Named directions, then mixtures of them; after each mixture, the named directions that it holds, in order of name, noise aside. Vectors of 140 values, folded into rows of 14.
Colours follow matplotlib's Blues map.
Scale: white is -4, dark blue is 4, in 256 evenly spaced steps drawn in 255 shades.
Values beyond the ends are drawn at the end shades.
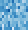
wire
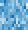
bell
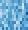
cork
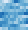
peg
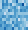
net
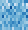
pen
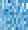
bell, net, pen.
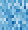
bell, cork, pen.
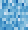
net.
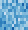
bell, net.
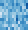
bell, cork, peg.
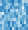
cork, wire.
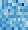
net.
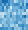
peg, pen.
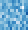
cork, wire.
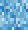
bell, wire.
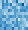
net.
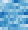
peg.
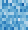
net.
